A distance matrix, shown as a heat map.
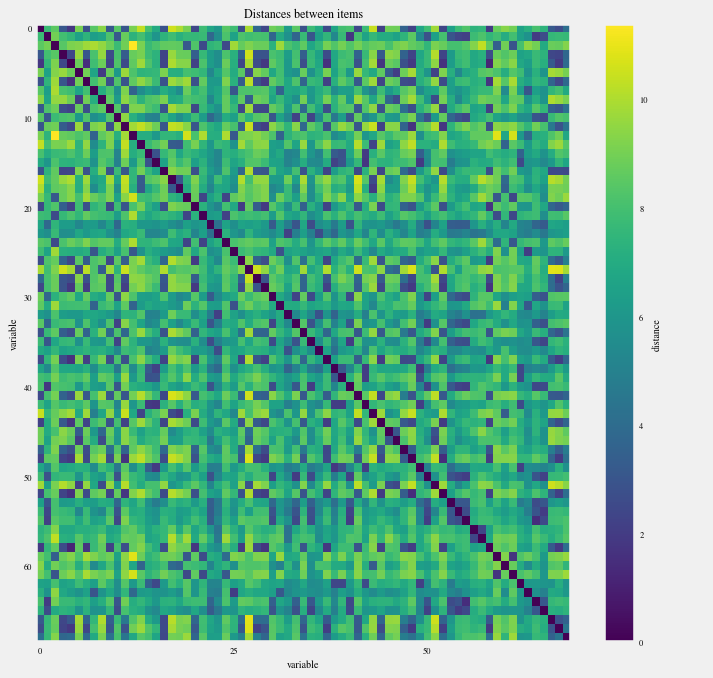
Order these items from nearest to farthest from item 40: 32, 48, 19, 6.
32, 19, 6, 48
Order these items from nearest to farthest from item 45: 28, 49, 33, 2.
33, 49, 2, 28
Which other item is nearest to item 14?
42
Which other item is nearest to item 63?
25
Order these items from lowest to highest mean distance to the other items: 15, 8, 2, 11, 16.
16, 15, 11, 8, 2
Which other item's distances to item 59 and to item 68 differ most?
61
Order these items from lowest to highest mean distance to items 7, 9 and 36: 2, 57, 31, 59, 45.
31, 57, 45, 59, 2
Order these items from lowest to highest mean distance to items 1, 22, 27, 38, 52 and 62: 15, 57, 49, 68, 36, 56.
49, 15, 36, 68, 56, 57
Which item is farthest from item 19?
12
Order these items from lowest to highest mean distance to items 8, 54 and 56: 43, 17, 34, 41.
43, 17, 34, 41
